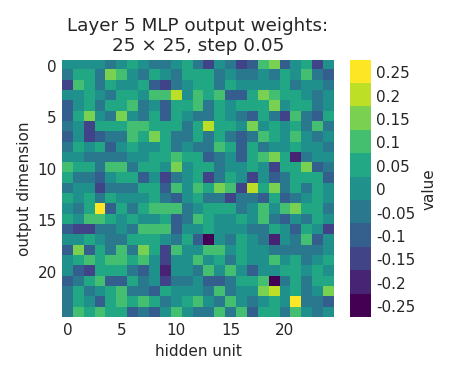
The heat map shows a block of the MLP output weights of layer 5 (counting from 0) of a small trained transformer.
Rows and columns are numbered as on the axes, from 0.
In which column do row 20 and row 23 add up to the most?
21
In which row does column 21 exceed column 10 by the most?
23
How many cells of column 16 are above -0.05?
15
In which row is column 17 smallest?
11
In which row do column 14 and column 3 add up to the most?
14
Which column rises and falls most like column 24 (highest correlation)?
18
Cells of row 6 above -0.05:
20
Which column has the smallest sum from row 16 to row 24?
9
